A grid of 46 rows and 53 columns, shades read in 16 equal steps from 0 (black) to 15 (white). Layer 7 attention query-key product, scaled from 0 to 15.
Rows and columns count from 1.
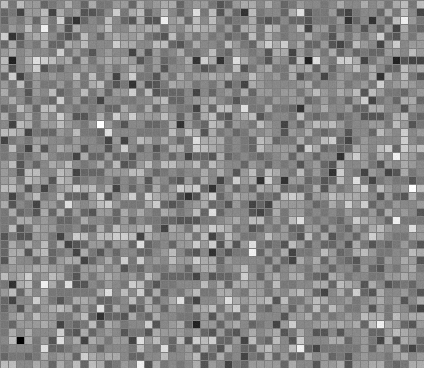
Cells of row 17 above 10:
8
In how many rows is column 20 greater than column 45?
17
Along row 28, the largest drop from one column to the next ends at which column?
51
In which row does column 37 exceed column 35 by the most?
41
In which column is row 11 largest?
48
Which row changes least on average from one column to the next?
34
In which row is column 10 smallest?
3
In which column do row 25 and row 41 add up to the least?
25
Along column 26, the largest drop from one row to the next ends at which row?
9
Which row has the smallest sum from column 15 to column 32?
20
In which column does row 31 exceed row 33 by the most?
37
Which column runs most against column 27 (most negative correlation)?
11
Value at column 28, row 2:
5
